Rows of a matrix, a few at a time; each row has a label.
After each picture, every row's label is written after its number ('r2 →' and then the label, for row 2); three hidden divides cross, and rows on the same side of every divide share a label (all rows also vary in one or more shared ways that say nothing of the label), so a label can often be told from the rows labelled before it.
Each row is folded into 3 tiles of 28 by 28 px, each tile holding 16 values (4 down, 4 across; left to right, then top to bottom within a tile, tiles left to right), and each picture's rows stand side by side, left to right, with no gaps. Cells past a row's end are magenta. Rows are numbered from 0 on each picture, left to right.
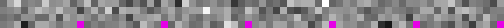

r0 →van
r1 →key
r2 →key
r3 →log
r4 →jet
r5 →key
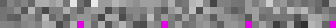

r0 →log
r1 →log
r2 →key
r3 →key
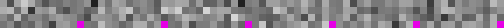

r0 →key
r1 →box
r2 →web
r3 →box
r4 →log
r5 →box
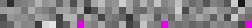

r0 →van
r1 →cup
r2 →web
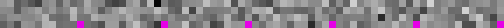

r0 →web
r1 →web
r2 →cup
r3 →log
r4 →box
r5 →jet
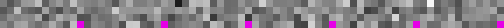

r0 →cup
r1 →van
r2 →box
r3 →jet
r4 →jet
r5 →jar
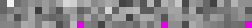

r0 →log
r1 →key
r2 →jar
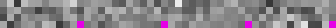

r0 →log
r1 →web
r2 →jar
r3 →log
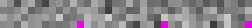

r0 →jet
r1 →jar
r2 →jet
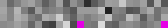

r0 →jet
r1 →log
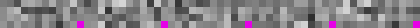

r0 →log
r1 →cup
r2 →key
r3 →van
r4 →jar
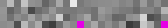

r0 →jet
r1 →jet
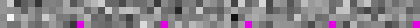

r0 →jar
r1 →key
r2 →cup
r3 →jar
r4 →jar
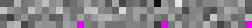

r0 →van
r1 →web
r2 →jar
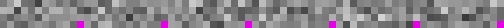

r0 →web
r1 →cup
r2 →jet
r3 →log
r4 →jar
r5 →box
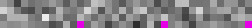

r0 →jar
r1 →web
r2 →van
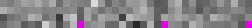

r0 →van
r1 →jar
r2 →jar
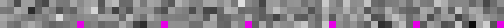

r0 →jet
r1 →jar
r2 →log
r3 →box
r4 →jet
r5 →key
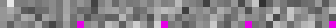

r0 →jar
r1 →box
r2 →web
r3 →key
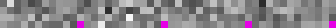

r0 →jar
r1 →log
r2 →log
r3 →box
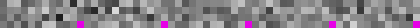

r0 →van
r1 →log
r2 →log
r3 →web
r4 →log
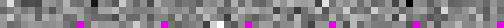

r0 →jar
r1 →box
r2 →van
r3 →log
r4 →web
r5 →key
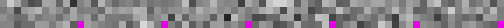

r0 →web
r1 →key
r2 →van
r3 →box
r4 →van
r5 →van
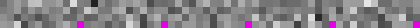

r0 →cup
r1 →van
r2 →cup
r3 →jet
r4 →cup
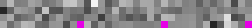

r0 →cup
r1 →log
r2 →jet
